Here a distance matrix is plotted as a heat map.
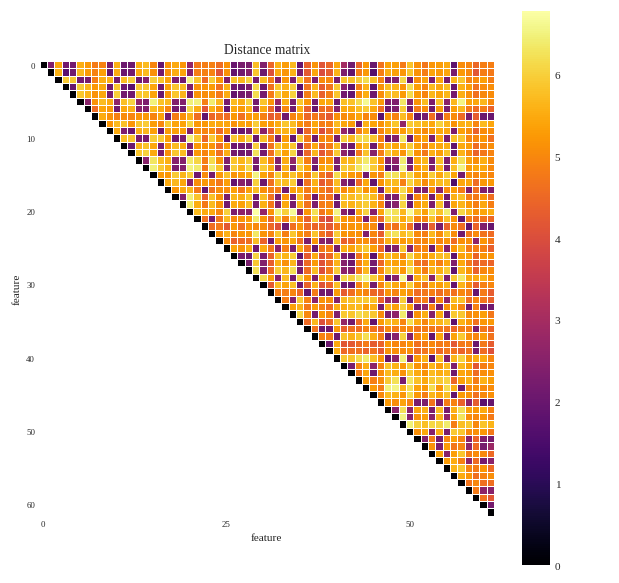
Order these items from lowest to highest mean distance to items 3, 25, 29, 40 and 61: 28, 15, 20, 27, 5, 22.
5, 22, 27, 28, 20, 15
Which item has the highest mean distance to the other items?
49
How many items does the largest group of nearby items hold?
19
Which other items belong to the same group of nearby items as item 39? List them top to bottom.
24, 31, 36, 38, 59
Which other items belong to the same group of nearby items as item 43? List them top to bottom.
8, 49
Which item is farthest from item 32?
20
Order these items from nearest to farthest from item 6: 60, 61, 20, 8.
61, 60, 8, 20
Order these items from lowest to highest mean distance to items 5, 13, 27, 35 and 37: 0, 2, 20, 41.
2, 0, 41, 20
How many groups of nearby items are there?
6
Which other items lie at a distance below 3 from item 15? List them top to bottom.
21, 23, 44, 57
